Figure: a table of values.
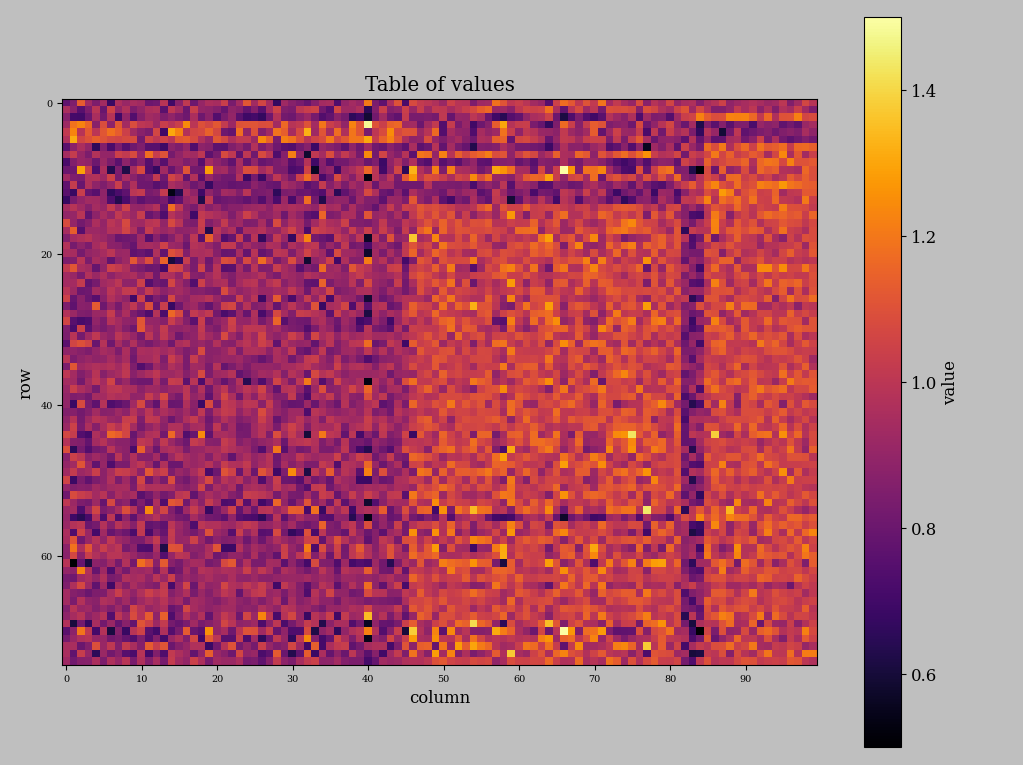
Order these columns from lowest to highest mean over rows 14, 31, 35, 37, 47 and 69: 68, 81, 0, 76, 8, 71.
0, 8, 71, 76, 68, 81
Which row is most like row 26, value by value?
50
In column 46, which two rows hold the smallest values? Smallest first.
44, 7
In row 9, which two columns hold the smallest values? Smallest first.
84, 33
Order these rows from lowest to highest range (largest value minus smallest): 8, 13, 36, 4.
36, 8, 13, 4
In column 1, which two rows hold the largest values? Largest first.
5, 4
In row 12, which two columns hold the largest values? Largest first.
87, 88
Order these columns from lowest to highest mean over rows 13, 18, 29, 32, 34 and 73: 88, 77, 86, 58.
77, 58, 88, 86
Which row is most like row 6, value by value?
8
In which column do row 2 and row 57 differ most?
66
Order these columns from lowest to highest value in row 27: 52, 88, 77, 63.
63, 52, 88, 77
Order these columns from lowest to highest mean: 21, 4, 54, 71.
4, 21, 54, 71
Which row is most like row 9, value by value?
70
